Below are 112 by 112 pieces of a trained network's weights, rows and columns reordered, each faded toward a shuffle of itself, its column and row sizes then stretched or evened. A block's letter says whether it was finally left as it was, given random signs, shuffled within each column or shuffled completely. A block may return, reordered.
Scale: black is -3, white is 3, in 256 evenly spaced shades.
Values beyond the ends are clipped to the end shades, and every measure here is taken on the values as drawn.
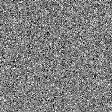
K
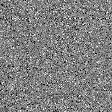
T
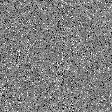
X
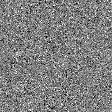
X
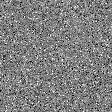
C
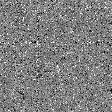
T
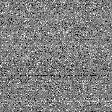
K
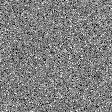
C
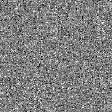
K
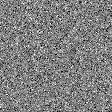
C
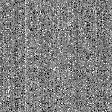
K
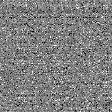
K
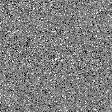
T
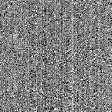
K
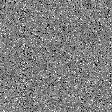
X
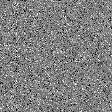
X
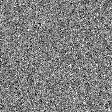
X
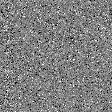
X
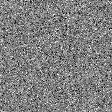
C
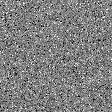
C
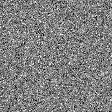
X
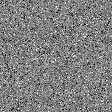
C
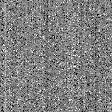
K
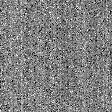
X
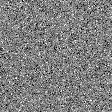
C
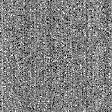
K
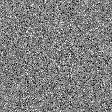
X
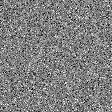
C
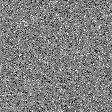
C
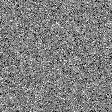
C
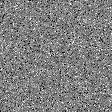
C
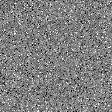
X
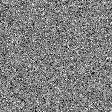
C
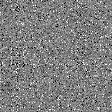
T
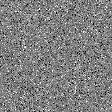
X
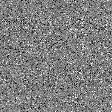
T
